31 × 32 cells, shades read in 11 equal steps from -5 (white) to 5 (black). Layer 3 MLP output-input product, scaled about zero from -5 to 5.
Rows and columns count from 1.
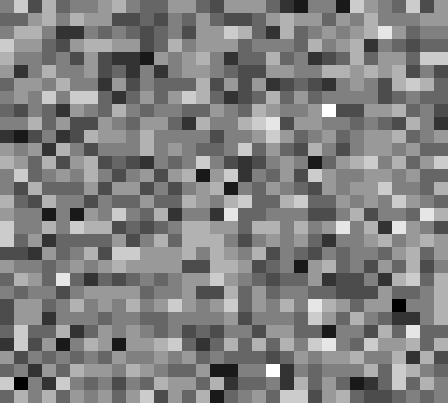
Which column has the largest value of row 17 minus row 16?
4
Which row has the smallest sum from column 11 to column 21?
24
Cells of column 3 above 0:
9
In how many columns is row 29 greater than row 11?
14
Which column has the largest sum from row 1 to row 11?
10
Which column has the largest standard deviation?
17
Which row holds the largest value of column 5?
27
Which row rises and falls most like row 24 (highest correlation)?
25
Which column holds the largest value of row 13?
23
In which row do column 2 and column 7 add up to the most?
30
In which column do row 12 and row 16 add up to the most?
7
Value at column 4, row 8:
-3
